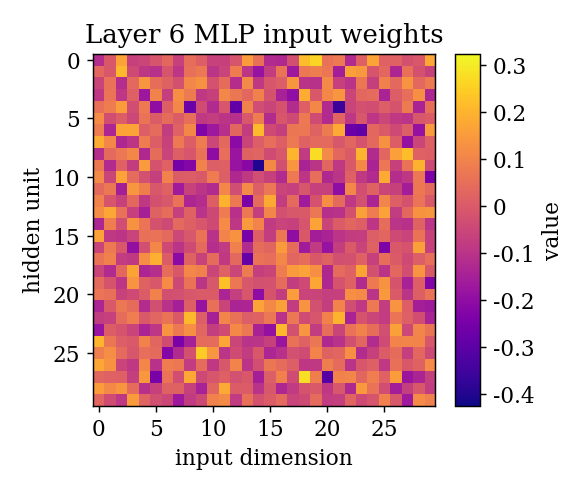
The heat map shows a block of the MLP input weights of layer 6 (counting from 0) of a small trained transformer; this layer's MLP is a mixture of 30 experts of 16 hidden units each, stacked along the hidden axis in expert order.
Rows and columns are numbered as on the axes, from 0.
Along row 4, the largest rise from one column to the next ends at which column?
13
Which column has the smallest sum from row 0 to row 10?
12
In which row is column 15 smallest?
23
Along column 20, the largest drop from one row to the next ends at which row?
27
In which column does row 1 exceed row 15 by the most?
2
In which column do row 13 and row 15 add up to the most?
0
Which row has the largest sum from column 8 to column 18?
18
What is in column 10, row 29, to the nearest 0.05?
0.1
